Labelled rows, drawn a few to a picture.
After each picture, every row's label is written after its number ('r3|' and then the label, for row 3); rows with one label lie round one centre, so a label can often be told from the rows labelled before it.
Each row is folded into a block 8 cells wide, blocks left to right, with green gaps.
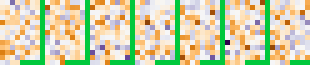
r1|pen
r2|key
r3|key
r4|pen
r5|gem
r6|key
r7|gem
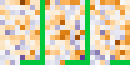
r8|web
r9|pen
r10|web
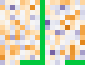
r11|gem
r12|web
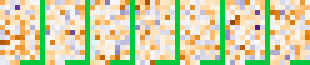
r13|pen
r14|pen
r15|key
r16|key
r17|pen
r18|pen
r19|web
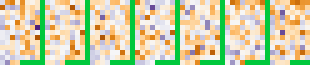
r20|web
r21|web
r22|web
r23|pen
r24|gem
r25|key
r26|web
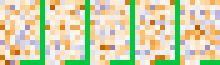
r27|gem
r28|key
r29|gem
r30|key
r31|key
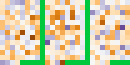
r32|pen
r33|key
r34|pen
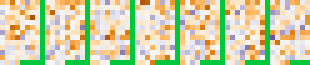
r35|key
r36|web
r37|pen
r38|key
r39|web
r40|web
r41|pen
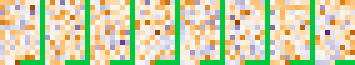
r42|key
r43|pen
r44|gem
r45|pen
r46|key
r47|pen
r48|key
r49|web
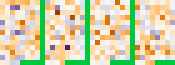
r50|web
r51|gem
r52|pen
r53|gem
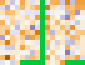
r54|pen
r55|key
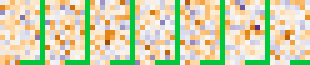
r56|key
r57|web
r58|pen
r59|gem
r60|web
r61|pen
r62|pen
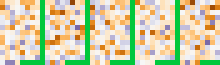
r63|web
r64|pen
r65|gem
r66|pen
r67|key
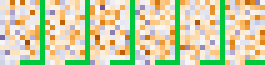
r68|web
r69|gem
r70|gem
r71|web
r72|gem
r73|web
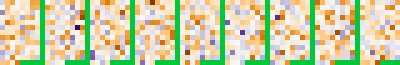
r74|key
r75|pen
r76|web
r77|web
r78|gem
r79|web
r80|pen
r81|pen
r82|key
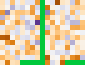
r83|gem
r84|key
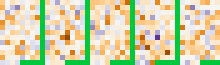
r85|gem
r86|pen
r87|web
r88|gem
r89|pen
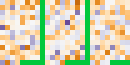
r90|gem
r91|key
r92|gem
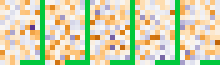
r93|pen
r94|pen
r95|gem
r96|pen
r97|web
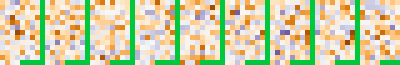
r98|pen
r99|key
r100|key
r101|web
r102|key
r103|web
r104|web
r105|web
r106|pen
